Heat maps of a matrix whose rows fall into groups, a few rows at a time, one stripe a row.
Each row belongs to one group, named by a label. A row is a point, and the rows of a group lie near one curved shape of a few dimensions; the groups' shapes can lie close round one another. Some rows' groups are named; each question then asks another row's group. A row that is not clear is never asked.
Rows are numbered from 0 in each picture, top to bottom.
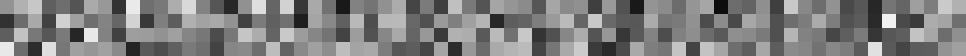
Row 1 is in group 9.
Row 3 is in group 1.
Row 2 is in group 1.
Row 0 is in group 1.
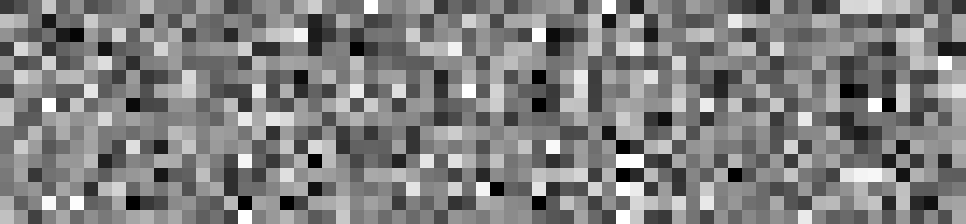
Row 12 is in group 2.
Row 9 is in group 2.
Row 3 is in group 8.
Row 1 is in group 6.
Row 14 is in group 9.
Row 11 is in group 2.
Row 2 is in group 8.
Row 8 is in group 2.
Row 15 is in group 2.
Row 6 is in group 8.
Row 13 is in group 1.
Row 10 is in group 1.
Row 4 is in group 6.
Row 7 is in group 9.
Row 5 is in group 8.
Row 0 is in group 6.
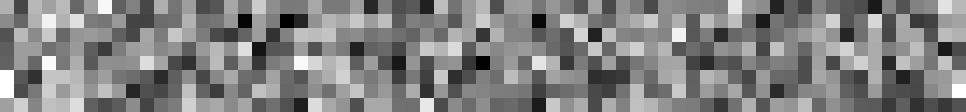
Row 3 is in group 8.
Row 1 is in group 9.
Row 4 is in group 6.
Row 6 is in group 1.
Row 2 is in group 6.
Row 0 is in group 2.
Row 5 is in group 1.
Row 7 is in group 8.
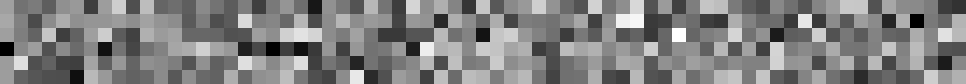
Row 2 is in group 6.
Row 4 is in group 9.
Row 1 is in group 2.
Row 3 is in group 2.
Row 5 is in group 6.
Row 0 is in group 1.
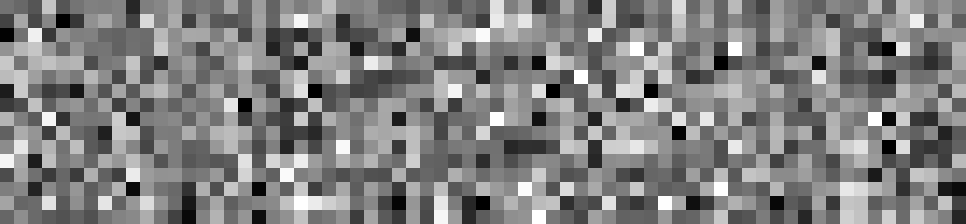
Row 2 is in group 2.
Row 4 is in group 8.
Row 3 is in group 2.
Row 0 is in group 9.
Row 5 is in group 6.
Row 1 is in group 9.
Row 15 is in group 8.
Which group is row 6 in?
8
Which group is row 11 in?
2
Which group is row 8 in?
9
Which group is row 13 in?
1
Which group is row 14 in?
6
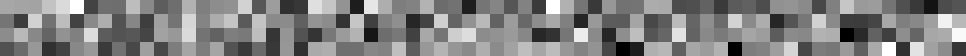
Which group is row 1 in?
2
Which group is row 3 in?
2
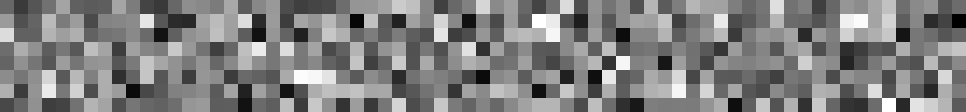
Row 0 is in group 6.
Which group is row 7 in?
2
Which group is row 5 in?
6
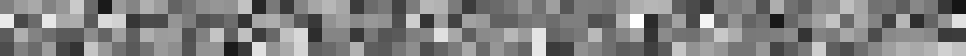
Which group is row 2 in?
8
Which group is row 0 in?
8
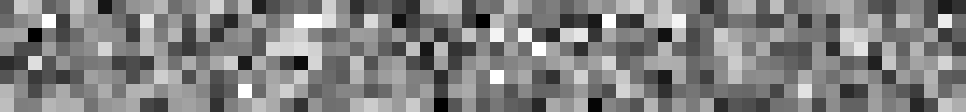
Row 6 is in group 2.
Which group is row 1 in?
6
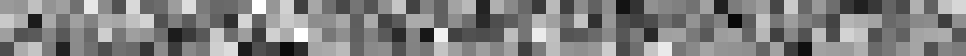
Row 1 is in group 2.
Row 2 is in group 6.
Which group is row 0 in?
1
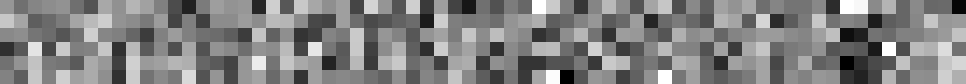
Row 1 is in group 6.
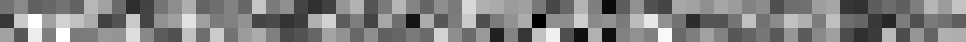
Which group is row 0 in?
6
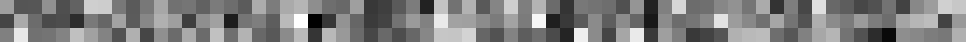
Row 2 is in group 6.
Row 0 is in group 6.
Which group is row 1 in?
8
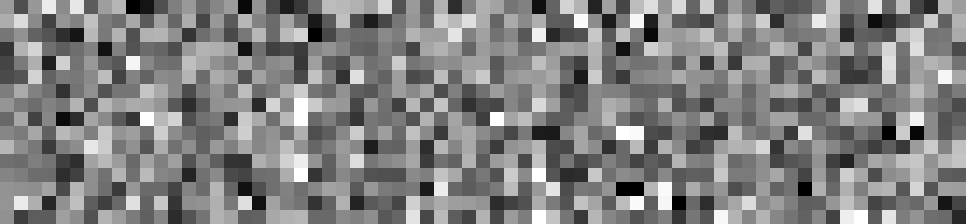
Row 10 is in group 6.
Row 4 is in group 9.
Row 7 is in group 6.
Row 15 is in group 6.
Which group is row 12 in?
8
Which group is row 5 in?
2
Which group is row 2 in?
8
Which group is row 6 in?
9
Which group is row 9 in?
2
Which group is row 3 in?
2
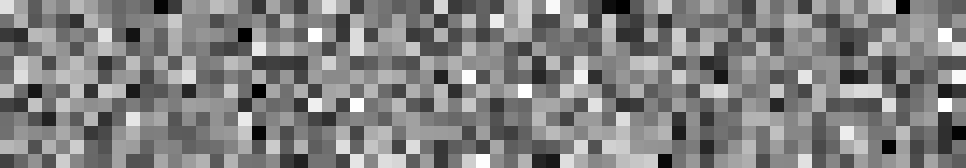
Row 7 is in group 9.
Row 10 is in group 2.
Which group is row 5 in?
8
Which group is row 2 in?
9
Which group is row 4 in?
8
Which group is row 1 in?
1
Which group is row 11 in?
2
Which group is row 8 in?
9
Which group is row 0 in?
1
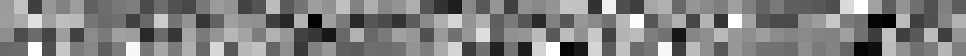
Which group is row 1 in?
2
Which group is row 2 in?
6
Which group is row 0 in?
2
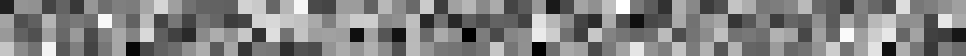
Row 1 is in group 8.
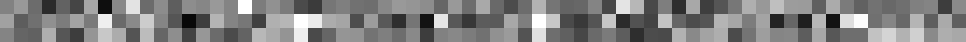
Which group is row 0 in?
9
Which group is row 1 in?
6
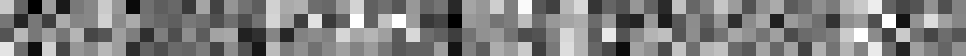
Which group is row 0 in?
1
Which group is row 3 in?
1
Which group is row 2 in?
2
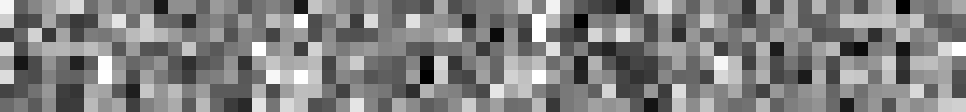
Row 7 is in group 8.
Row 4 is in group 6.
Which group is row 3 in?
1
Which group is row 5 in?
6
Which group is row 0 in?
1
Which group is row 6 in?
9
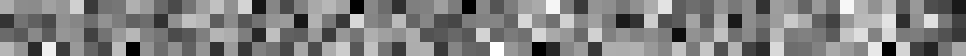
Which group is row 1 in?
2
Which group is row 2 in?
6
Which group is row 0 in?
8
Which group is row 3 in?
9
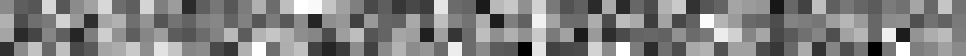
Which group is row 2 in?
6
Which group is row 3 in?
1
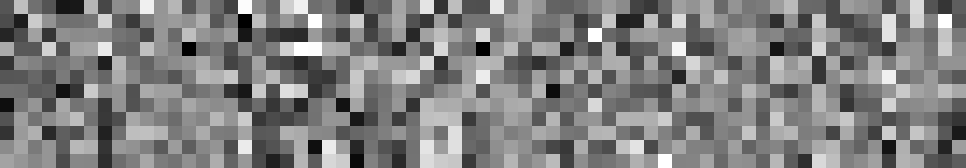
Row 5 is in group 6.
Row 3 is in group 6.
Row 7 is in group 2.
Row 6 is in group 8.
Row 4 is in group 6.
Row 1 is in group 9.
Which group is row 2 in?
2
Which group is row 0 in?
9
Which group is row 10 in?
2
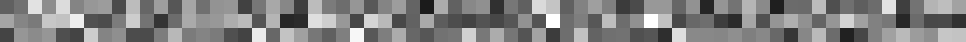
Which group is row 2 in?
8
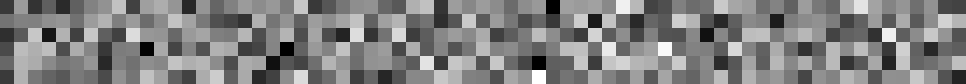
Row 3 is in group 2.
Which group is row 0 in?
1
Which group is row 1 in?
8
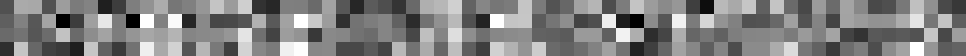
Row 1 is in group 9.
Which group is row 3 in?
9
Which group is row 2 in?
2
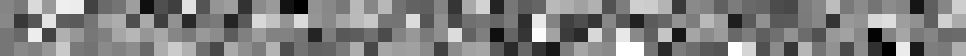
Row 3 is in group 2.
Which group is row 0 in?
9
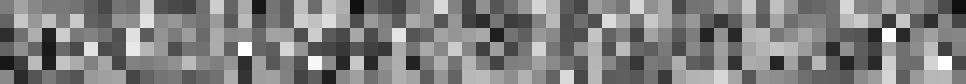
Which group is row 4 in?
9
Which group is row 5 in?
6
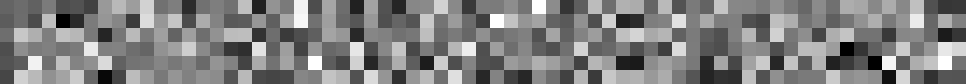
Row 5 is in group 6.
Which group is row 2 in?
8
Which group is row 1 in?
9
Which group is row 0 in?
8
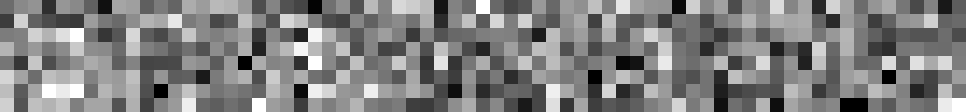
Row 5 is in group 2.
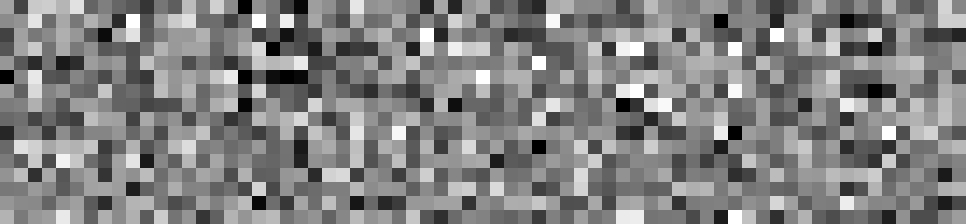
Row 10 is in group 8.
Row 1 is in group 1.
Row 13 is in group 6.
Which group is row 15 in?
2
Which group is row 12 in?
2
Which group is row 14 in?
8
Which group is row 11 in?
9
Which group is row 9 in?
2
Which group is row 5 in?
2
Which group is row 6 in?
2
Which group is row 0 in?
9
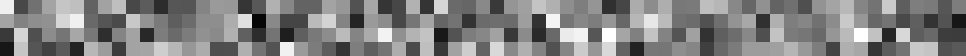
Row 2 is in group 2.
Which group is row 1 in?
8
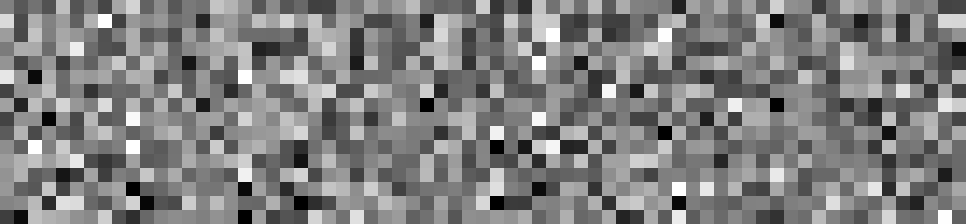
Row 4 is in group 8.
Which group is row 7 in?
2
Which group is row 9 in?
1
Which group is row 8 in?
9
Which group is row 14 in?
9
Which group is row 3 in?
8
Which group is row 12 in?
9
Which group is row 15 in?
9
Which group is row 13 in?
9
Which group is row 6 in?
6
